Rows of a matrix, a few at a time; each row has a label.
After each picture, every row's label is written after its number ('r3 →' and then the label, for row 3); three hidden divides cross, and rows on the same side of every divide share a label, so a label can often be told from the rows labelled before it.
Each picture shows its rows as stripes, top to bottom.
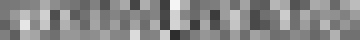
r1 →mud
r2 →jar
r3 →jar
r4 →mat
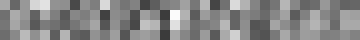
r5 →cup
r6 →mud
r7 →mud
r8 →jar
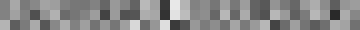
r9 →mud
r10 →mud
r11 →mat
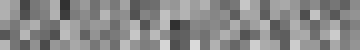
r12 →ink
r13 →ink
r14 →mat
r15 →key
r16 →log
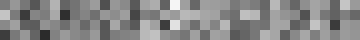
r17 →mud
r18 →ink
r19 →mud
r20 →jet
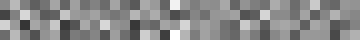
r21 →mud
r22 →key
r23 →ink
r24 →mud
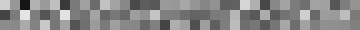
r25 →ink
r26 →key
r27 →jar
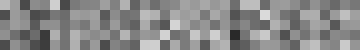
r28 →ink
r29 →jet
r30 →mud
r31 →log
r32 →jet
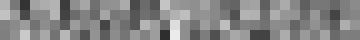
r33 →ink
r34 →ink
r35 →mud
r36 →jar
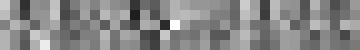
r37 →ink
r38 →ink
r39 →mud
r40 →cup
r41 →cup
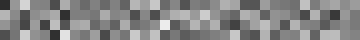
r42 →key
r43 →ink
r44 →log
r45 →key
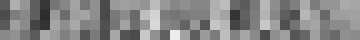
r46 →jet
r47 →jet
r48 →jet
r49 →mud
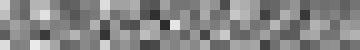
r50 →cup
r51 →cup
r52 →mud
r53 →jet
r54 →cup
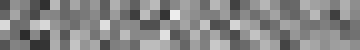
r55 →jet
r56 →mud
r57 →cup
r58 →log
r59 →jet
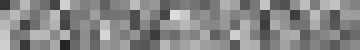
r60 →key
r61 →mud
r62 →ink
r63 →cup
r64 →ink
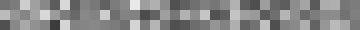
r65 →key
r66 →cup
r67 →key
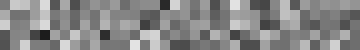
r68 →jar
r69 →cup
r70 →cup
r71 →jet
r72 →key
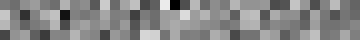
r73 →mat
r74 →ink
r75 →ink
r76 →jet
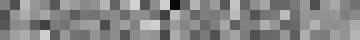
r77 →mat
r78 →jar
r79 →jet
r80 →jar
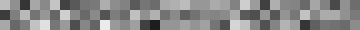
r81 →ink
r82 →key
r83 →cup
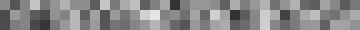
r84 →mat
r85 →jet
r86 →jet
